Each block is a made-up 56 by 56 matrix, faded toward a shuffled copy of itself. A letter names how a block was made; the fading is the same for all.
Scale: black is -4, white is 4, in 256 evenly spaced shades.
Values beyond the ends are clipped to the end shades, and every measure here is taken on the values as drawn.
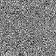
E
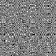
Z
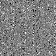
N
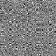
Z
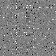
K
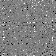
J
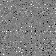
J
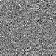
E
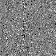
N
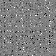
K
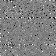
K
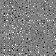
K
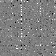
K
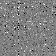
J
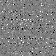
J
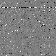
K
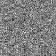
E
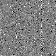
N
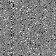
N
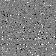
J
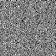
E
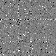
K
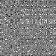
Z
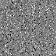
N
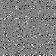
K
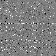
K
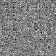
E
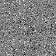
N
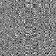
Z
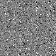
N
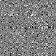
Z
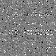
K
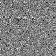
E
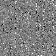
N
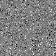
N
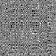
Z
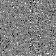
N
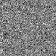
E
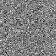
E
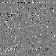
J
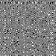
Z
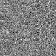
E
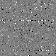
J
